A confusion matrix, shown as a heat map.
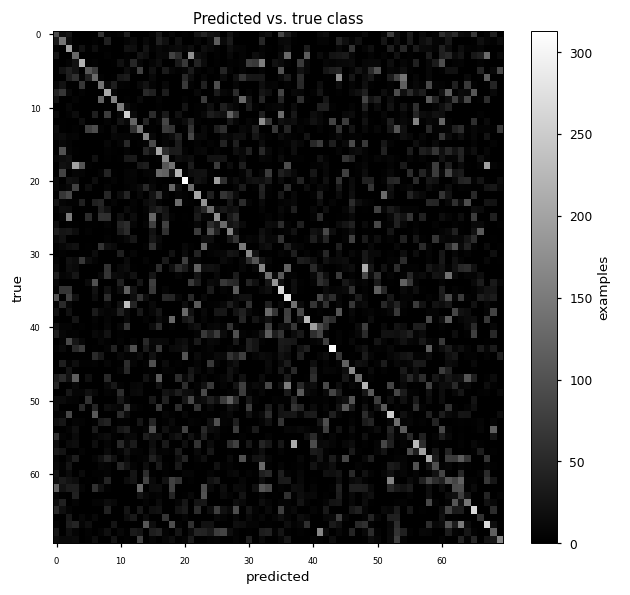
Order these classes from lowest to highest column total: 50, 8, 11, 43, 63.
50, 43, 8, 63, 11
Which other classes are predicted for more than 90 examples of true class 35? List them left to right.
11, 28, 50
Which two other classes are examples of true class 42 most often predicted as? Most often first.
2, 60
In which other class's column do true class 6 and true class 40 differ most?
44
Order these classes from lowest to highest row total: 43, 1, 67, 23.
1, 23, 43, 67
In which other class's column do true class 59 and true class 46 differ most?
32
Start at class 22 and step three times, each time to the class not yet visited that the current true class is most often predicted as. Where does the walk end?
15
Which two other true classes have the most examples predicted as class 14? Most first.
67, 61
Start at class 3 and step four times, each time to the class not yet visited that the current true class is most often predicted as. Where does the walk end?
63
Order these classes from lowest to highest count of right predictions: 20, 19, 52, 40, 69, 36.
69, 40, 19, 52, 36, 20
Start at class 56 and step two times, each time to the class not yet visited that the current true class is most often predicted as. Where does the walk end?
11
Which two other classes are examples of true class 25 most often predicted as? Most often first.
2, 15
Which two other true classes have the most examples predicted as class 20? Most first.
38, 44
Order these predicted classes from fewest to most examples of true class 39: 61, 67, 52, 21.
52, 21, 67, 61
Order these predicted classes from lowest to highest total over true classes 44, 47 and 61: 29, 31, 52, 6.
31, 6, 29, 52
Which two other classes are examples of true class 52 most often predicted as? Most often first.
6, 2
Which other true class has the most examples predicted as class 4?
18
